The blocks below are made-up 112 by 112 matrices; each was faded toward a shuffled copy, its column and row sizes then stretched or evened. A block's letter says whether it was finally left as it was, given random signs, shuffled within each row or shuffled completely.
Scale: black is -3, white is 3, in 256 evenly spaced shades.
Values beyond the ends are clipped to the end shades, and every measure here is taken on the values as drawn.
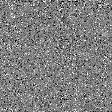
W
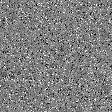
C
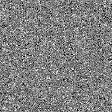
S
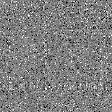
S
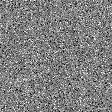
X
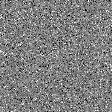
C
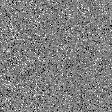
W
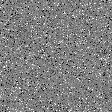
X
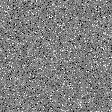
X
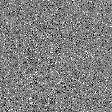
S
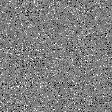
S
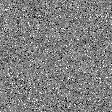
C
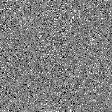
S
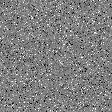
X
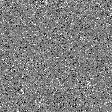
C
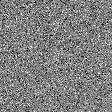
X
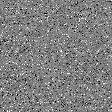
C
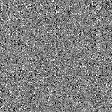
S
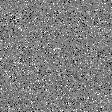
C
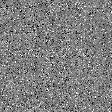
W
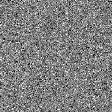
S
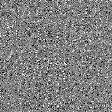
S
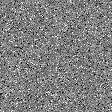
X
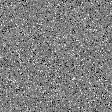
X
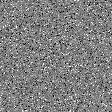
X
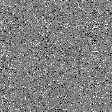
W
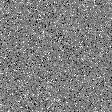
X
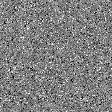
C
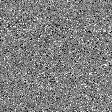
C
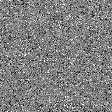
C
